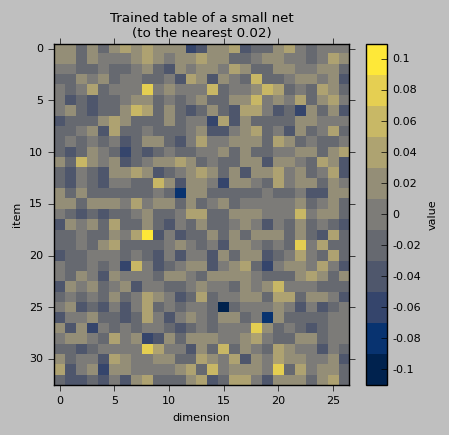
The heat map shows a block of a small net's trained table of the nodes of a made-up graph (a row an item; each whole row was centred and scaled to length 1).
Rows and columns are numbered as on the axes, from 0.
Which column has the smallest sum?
4
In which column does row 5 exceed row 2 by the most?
18
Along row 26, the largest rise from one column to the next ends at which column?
20
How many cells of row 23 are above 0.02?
1
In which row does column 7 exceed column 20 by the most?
6
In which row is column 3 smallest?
27
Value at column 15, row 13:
-0.06
